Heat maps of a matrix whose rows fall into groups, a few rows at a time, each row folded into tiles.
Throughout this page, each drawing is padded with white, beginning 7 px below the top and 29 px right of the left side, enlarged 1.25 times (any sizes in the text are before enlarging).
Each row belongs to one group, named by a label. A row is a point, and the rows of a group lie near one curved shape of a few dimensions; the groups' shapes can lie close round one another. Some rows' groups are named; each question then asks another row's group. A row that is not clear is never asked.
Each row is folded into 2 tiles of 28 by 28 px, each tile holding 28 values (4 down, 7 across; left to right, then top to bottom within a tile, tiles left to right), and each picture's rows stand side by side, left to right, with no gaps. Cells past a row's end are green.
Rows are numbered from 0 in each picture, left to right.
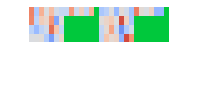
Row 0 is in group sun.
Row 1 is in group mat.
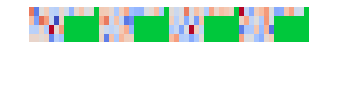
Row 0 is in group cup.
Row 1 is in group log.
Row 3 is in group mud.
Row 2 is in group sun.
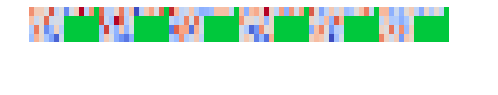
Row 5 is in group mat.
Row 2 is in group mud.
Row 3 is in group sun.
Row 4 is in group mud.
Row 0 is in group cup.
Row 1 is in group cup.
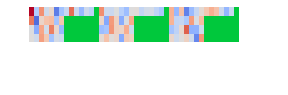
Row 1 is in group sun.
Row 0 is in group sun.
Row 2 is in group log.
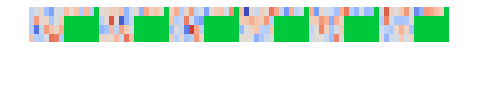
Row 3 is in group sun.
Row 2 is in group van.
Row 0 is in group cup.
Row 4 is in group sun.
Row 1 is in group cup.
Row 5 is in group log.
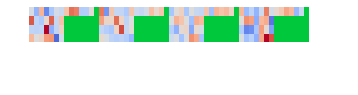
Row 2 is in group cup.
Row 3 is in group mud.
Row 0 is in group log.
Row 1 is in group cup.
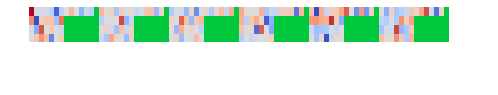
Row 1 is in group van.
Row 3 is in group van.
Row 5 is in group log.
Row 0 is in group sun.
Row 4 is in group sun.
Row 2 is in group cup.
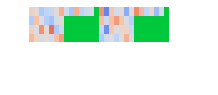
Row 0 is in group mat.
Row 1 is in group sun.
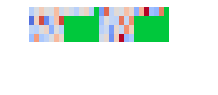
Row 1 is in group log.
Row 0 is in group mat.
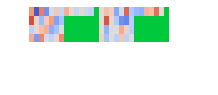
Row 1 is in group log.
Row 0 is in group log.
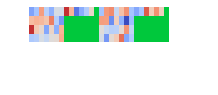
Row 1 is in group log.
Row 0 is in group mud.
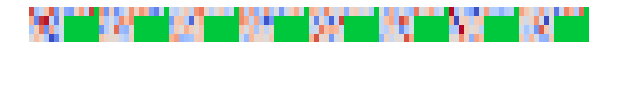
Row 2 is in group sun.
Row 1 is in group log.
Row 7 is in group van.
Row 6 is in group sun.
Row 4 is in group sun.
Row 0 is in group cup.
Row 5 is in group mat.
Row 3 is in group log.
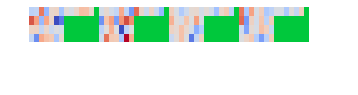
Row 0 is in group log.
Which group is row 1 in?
mat
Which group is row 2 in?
mud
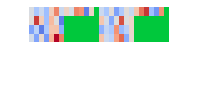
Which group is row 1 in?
log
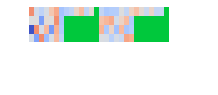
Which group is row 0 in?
mud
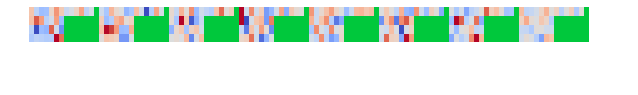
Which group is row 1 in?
mud
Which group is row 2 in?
cup
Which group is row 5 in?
mat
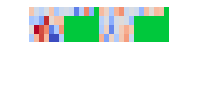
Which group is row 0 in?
mud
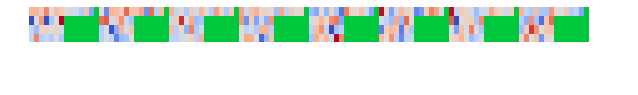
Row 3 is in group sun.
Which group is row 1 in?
sun
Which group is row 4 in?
mat
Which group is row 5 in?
mud
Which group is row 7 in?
sun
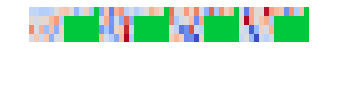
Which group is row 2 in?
sun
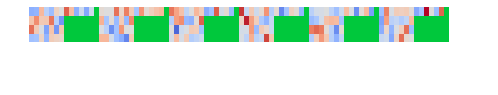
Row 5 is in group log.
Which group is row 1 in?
sun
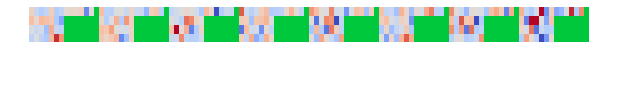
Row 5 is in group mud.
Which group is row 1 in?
mud
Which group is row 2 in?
mud
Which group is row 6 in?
van
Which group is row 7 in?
cup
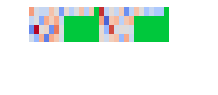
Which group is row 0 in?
mud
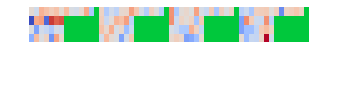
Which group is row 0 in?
mat
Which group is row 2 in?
sun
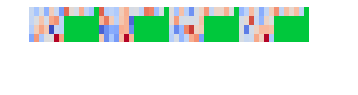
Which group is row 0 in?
mat
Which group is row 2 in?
cup
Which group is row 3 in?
cup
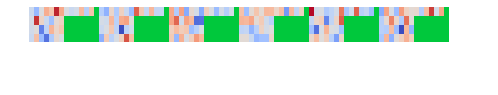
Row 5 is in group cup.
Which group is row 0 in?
sun
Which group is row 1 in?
mat
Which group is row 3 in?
sun
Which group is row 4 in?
log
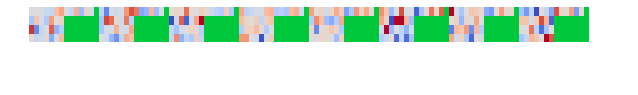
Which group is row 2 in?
mat
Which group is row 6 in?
mud
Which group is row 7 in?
mat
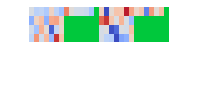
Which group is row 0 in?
mat
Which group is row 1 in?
sun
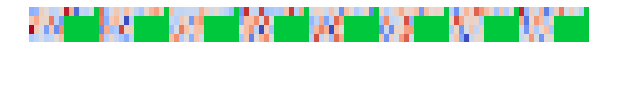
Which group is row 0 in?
mud
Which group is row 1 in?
cup
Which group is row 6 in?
sun
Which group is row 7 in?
sun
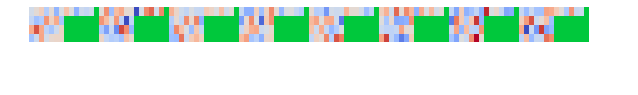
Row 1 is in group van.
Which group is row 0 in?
mud
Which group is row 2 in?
mud
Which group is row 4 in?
mat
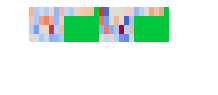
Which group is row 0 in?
cup
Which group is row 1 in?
cup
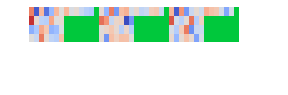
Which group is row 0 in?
log
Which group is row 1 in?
log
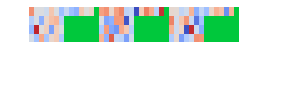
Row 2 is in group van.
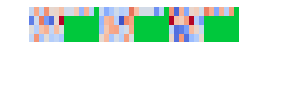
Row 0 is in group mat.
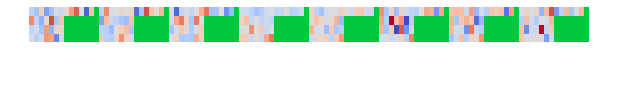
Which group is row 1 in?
log
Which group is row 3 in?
mat
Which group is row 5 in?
van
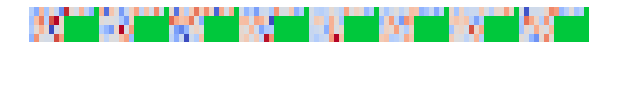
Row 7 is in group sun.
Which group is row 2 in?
sun
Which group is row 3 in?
mat
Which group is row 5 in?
sun
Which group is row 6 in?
cup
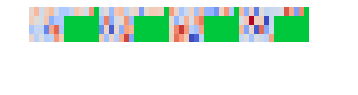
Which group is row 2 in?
mud
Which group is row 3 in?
van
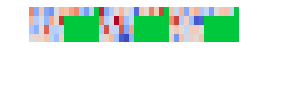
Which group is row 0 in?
log
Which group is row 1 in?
cup
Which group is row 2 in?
log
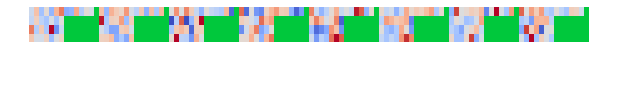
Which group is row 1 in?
sun
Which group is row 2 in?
mat
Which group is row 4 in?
mud
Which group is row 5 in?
mud
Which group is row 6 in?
log
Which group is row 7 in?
mud
